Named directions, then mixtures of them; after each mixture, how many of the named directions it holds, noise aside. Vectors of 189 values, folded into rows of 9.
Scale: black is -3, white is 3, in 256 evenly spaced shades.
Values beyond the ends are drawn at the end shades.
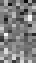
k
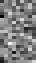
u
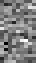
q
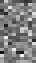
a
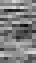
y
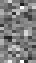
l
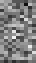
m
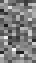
one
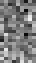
one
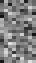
two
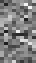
three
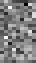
two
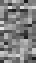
three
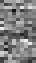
two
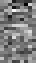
four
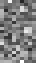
two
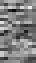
two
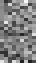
four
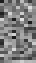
three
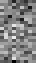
two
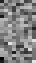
two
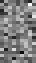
four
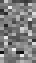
one
